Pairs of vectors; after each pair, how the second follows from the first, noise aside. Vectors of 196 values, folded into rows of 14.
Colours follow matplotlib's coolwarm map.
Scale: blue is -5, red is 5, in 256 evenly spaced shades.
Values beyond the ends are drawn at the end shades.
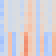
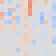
reversed, partly zeroed.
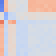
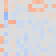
partly zeroed.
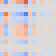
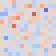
shuffled.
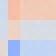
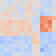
wrapped around, negated.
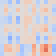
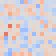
shuffled.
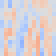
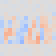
partly zeroed.
